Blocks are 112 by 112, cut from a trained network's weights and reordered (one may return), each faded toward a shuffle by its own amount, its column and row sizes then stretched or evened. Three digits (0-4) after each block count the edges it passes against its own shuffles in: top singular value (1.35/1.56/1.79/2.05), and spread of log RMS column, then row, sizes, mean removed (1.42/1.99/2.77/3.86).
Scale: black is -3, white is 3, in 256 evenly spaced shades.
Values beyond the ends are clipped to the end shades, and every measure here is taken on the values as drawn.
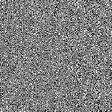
3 2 0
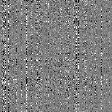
2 4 2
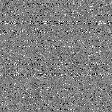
1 1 3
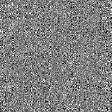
2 3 2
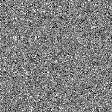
1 1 1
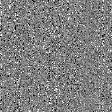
0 3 0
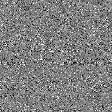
1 0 2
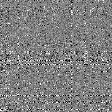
4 2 3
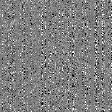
0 4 1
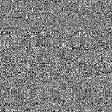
4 1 3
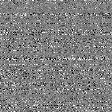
0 1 4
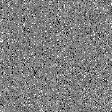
0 3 0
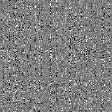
0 4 2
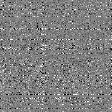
1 2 4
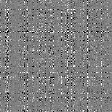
3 4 3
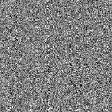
4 2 0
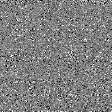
0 2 2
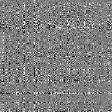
4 4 3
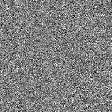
2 1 0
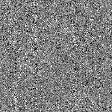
1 2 0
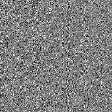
2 3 0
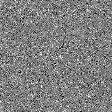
0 1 1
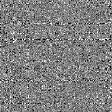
4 2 2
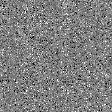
0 2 0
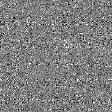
0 1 3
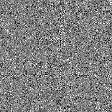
2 2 1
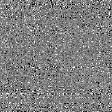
2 2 3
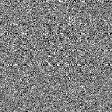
4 1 2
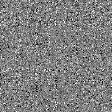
0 2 1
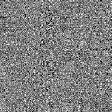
3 2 1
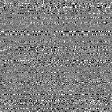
4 1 4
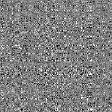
4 3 3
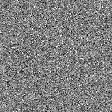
1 0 0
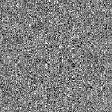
3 2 1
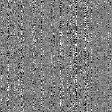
2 4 0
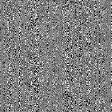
2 4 0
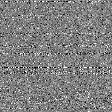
3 0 3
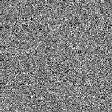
3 0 2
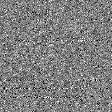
1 1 2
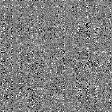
0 3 2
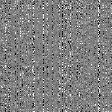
4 4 1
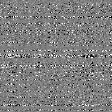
0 2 4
